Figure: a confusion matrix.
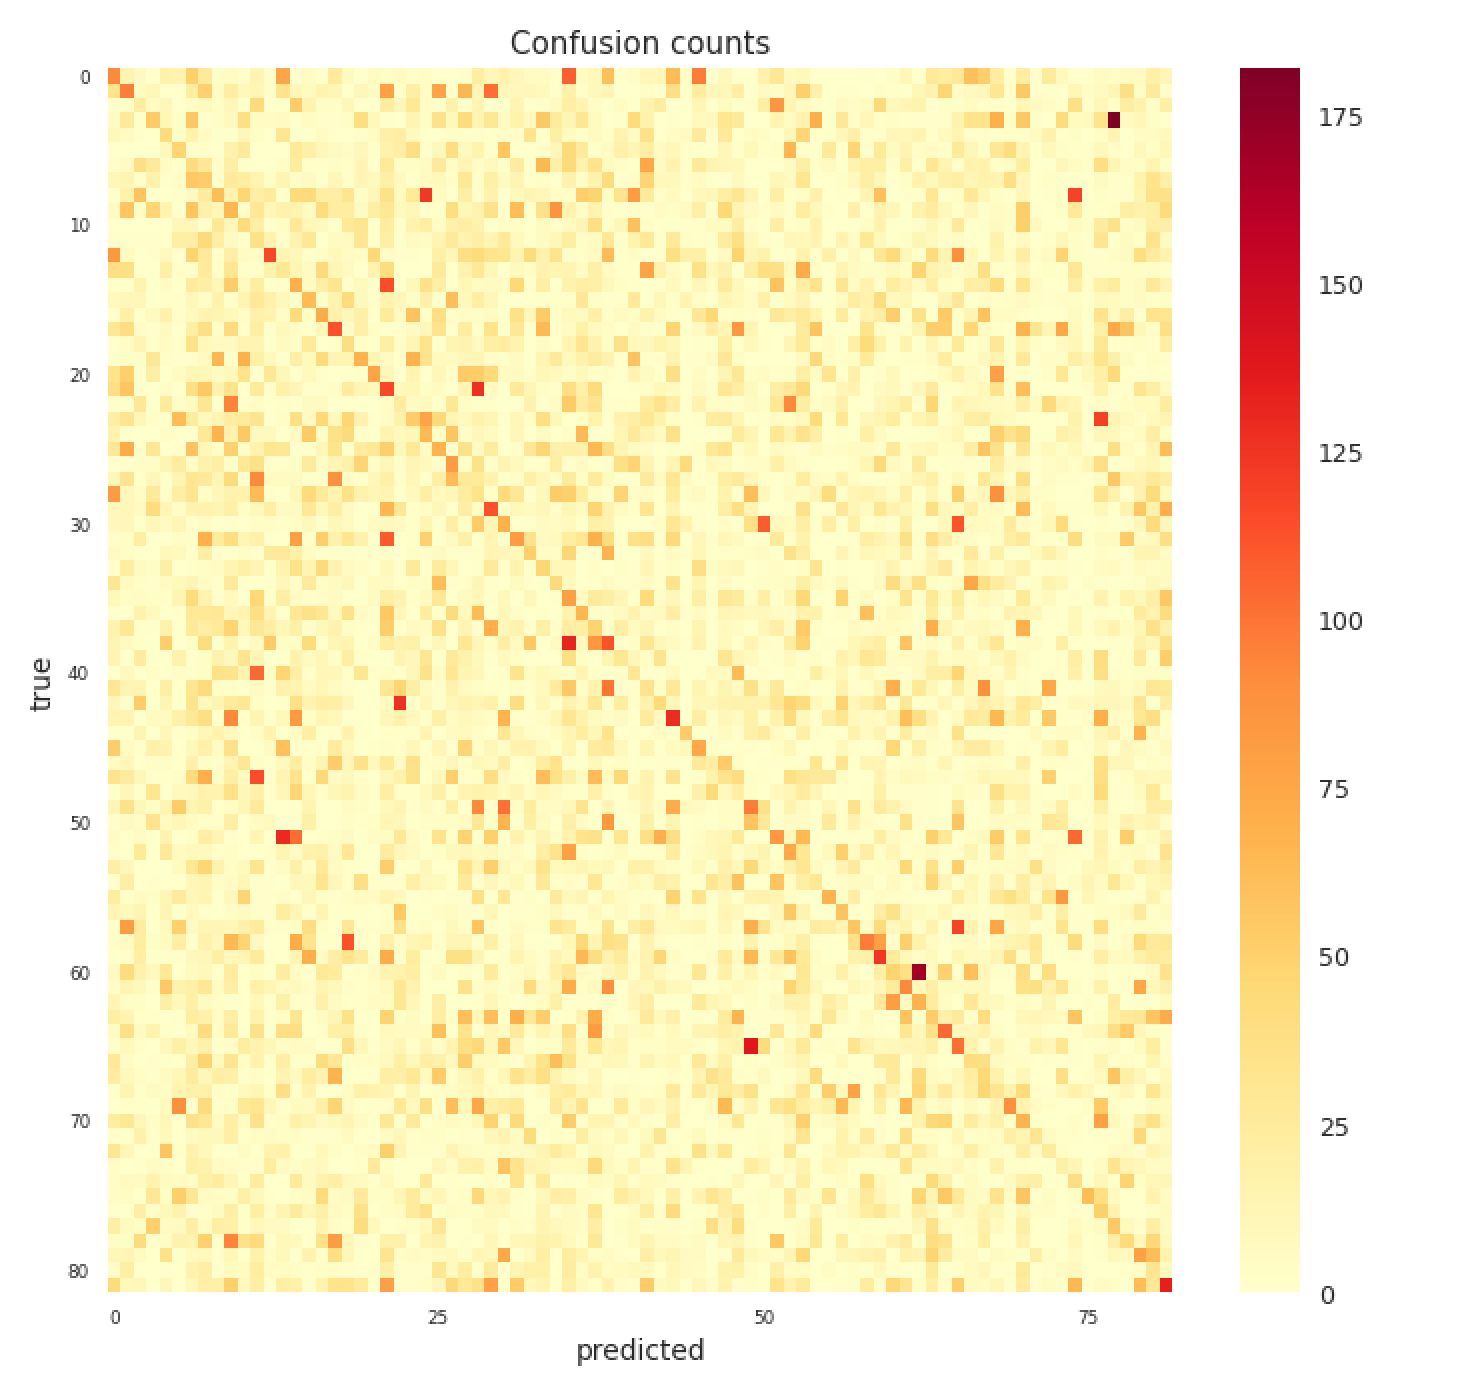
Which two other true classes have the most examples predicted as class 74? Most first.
8, 51
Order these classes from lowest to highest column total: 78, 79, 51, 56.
78, 56, 51, 79
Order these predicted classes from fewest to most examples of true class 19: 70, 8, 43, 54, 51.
51, 43, 70, 54, 8
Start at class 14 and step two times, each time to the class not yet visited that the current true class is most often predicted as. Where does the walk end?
28
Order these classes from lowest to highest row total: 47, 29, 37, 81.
37, 29, 47, 81
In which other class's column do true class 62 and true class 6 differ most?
60
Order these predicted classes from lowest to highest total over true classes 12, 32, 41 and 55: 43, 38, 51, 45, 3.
3, 51, 45, 43, 38
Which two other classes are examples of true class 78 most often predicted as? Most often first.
9, 17
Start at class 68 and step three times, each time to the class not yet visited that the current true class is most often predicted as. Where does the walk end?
49
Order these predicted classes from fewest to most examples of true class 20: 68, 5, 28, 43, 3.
5, 3, 43, 28, 68
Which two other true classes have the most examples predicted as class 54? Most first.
3, 17
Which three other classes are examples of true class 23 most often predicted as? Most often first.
76, 24, 5
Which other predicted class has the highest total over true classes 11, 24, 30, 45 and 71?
65
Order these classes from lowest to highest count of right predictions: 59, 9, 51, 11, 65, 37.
11, 37, 9, 51, 65, 59
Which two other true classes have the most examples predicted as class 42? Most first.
51, 59
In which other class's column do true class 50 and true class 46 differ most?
38
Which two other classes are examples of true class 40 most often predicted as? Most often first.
11, 48
